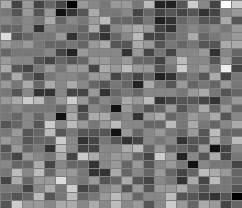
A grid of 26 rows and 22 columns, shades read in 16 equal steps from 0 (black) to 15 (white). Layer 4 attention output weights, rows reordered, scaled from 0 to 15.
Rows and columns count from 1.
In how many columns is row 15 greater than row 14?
13
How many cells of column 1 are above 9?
3
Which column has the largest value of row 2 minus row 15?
21
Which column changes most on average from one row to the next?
20
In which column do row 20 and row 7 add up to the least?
7
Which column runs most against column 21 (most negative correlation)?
15
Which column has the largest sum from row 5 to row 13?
1
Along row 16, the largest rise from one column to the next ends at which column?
5
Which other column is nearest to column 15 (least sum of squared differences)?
16
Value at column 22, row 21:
4
